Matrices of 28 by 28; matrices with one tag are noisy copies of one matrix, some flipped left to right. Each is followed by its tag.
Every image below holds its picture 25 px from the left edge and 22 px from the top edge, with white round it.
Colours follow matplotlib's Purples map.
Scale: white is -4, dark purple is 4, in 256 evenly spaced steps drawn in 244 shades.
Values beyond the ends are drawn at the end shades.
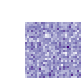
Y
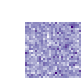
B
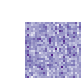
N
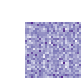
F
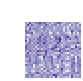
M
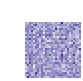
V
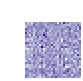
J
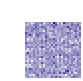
J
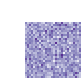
V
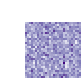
F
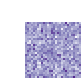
F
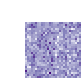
B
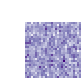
N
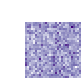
B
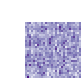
N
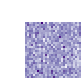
J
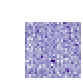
J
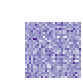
V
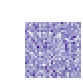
Y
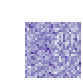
B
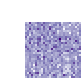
M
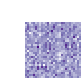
Y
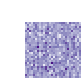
Y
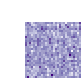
N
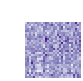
M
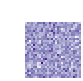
F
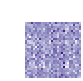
F
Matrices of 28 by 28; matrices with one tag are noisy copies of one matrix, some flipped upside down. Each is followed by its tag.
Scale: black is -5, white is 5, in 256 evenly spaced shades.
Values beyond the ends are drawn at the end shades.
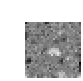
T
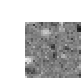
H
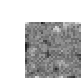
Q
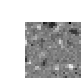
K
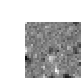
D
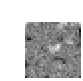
T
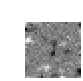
H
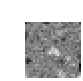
T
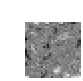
Q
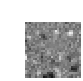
K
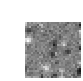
H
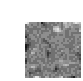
Q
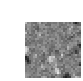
D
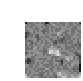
T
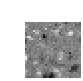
K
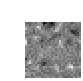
K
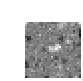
T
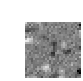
H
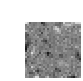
Q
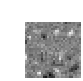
K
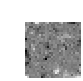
Q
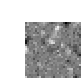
D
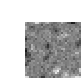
Q
